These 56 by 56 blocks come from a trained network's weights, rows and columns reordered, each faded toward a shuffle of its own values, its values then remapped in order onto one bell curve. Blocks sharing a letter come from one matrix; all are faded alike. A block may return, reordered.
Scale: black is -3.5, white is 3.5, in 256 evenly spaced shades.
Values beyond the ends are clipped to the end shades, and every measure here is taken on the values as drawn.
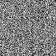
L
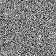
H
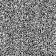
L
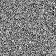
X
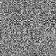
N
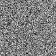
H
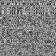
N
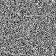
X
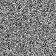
L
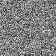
H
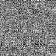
N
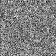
L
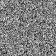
H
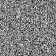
L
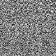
N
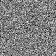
X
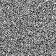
X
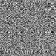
N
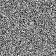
X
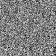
L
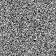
X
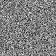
X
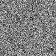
X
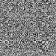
N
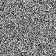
X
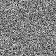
X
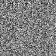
L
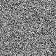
H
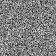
X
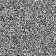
X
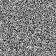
X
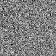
H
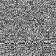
N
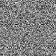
N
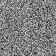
X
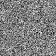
H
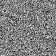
H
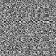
N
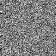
H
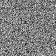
H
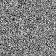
L
